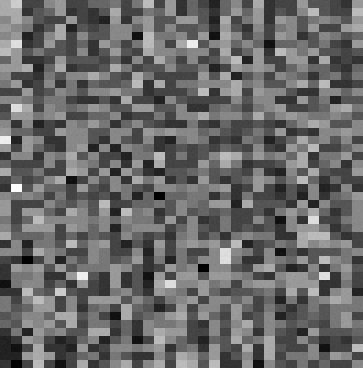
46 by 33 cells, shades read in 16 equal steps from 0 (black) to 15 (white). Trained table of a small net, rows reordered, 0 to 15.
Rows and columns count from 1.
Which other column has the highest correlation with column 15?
20
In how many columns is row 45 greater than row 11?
15
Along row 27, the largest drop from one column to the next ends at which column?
11
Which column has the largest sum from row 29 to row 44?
4
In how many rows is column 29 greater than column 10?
26
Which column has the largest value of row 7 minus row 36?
1
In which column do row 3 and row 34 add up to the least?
19
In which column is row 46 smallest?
2
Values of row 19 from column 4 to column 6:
6 4 3
